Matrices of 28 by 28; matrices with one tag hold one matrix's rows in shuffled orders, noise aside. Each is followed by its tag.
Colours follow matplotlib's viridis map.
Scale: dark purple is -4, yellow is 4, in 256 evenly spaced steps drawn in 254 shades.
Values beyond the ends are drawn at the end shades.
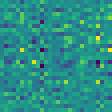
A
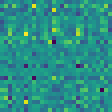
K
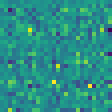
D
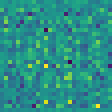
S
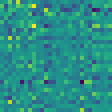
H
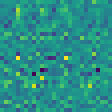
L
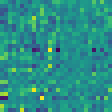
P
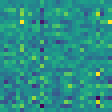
A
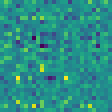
L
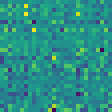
K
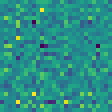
L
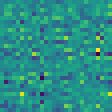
A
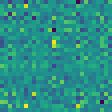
K
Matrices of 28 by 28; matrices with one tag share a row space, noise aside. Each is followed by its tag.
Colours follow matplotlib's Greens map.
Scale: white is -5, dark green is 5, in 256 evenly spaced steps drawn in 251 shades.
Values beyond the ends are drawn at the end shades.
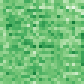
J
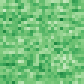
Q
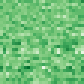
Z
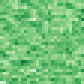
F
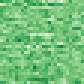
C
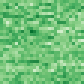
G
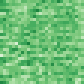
F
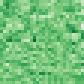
J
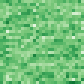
J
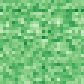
Z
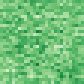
Q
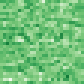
Q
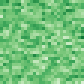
Z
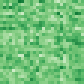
Q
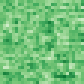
G
